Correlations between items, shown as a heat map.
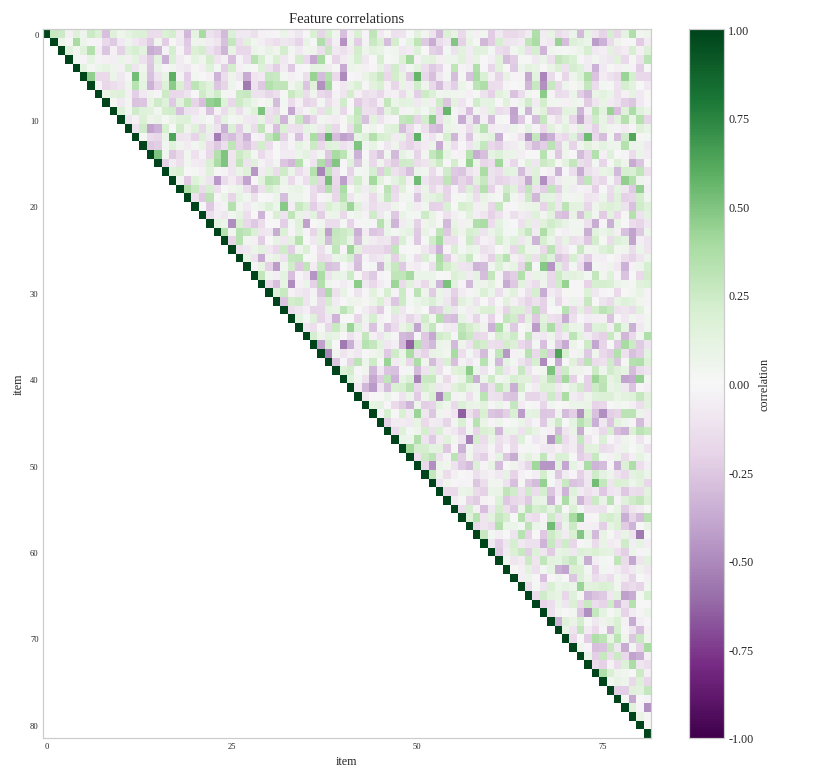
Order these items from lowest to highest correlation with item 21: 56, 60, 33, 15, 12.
60, 15, 56, 12, 33
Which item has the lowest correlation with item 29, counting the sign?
33
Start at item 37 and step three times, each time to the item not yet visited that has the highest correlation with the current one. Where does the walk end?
55
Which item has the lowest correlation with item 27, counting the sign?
6
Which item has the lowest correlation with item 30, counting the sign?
67
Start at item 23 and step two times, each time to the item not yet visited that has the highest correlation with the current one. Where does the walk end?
22
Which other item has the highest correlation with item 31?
12
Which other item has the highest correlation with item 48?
49
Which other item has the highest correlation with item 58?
72
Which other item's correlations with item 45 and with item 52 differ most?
74
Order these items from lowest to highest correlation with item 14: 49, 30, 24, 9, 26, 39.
30, 49, 9, 26, 39, 24
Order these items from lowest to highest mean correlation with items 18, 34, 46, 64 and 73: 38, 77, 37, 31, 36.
37, 36, 77, 31, 38
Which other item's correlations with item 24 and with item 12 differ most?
79
